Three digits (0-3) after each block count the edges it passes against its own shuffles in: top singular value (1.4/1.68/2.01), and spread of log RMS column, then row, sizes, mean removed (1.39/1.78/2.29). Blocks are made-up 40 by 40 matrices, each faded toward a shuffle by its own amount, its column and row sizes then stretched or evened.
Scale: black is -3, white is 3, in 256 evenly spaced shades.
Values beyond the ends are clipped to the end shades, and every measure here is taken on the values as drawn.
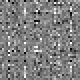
0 3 1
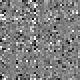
1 2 2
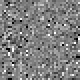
0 2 0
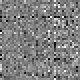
2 3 1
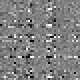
2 3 3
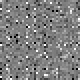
2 2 1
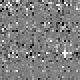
0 2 3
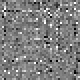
1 2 1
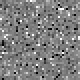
0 1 0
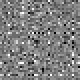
2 2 2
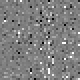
0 2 1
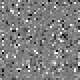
0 2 1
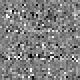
0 1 3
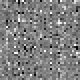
1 3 2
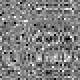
3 0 1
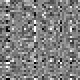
3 3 2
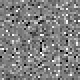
1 1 1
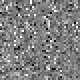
0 2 0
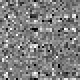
2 1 2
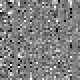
0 3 0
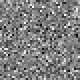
0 1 0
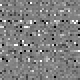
1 0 3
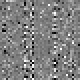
3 3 0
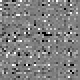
2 3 3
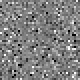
0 1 1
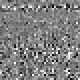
2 1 3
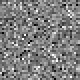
2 1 0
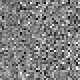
2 2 0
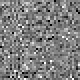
2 0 0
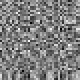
3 2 2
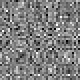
3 1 1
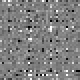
0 2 3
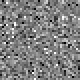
1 0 0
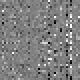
1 3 0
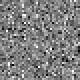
0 2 0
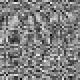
3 1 1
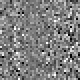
0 3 0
